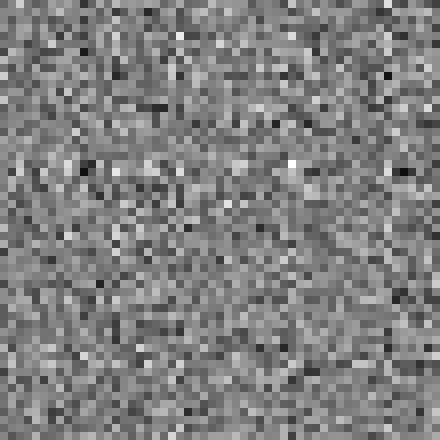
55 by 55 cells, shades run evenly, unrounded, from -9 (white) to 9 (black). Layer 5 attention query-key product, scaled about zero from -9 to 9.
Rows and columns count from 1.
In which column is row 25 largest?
13
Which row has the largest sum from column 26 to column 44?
29
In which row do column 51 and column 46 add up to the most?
22
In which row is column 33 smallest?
14
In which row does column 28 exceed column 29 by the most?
33
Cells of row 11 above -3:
50
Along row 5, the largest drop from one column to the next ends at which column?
23
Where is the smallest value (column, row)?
37, 21
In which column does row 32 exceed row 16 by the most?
18
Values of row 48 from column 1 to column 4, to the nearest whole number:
1 -3 3 3
